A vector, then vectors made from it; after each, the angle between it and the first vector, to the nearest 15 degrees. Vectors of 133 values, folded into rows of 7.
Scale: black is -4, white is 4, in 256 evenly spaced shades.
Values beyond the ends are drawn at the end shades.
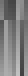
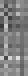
60 degrees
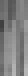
60 degrees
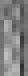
45 degrees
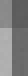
75 degrees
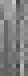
150 degrees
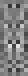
90 degrees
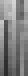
150 degrees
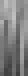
150 degrees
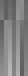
30 degrees
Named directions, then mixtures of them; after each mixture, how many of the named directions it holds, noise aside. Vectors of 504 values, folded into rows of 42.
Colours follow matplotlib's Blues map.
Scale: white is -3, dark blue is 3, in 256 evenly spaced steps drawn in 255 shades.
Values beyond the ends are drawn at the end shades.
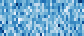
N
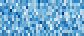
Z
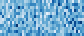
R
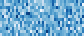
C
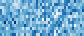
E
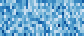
three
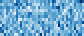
two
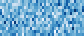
two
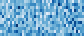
one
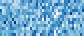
one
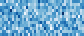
one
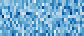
four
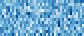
three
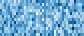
four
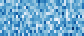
three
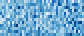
one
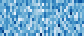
three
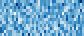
two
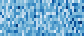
one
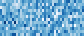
one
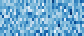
four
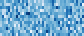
one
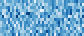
two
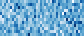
three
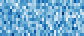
two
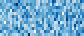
four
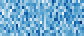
three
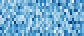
three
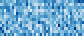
three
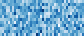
four
